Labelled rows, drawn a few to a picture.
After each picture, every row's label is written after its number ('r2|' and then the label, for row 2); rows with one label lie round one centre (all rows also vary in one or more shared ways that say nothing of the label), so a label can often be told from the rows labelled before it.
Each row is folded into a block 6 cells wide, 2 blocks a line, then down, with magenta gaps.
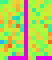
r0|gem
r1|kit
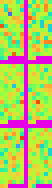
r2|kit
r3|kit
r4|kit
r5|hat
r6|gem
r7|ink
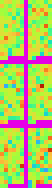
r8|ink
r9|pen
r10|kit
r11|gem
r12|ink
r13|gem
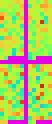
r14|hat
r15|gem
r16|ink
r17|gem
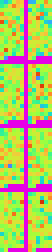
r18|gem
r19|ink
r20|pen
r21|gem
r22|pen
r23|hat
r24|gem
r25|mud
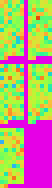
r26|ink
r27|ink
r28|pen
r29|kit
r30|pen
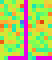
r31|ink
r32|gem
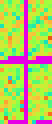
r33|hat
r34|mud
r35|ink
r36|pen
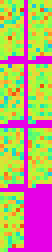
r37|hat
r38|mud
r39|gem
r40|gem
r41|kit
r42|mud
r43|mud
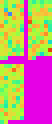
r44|kit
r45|pen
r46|gem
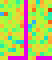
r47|pen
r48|gem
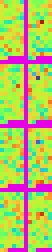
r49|kit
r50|gem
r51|hat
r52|kit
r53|pen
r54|gem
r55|pen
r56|gem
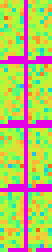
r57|ink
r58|hat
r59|ink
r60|mud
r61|pen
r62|ink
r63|hat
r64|hat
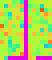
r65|kit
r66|mud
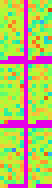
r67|gem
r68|ink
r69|mud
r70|pen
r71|kit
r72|kit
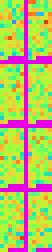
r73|hat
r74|hat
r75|hat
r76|mud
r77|pen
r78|mud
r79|pen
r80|gem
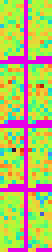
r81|mud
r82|ink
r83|ink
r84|gem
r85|hat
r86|kit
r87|ink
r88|hat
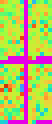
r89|kit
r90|pen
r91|ink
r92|kit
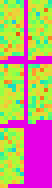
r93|pen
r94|kit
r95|ink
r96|gem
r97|mud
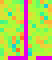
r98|kit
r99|hat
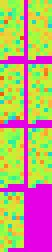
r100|ink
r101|kit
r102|hat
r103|kit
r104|hat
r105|gem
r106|kit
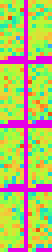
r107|ink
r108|mud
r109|ink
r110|hat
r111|hat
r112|mud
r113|ink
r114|ink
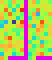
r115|hat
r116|gem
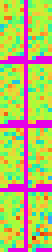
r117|ink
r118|pen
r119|gem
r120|mud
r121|mud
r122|gem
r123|hat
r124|kit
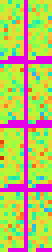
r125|hat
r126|mud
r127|ink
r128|kit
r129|hat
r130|hat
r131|pen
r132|gem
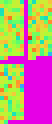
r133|ink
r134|gem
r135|kit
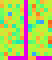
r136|ink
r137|mud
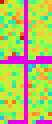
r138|kit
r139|gem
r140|hat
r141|pen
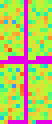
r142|kit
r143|kit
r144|hat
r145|pen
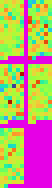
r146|ink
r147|pen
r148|hat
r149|ink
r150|gem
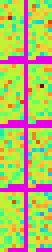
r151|ink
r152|pen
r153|ink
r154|gem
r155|pen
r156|mud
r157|mud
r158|pen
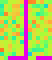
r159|pen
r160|hat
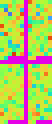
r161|kit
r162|kit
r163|pen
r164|kit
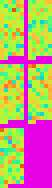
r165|mud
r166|mud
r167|ink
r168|hat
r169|kit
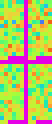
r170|pen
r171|hat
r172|hat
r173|mud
